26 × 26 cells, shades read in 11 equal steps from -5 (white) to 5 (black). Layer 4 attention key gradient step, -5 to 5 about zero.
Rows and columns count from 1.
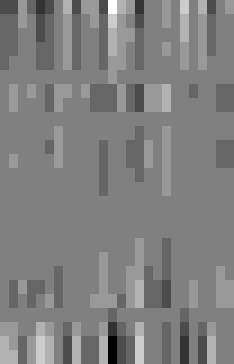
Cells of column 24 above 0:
4
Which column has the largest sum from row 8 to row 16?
16
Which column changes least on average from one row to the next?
20
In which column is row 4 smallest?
13
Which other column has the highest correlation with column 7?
17
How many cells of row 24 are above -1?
18
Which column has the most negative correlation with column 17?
25
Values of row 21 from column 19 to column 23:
2 0 0 -1 0
